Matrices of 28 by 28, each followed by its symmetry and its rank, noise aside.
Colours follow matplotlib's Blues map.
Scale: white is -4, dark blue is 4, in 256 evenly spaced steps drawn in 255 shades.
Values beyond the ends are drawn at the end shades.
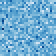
no symmetry, rank eight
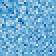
symmetric, rank six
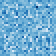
no symmetry, rank eight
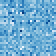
antisymmetric, rank four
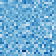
no symmetry, rank six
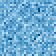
symmetric, rank eight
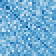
symmetric, rank eight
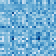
no symmetry, rank four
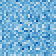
no symmetry, rank six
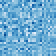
no symmetry, rank four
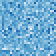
no symmetry, rank eight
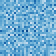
no symmetry, rank six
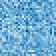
antisymmetric, rank eight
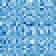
no symmetry, rank four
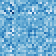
symmetric, rank four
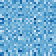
no symmetry, rank four
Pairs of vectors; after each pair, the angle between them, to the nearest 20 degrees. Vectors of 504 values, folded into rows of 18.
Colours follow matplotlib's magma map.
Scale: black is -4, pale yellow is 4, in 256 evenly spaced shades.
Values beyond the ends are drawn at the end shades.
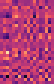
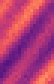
80 degrees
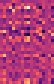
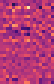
40 degrees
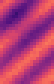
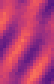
120 degrees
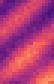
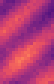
20 degrees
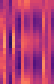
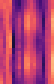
120 degrees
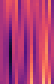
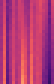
100 degrees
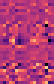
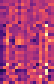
140 degrees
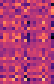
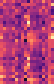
140 degrees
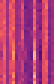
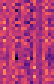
60 degrees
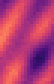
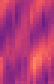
160 degrees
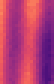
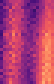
160 degrees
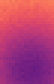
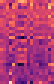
60 degrees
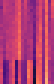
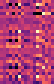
80 degrees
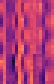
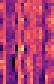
20 degrees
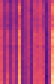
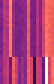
100 degrees
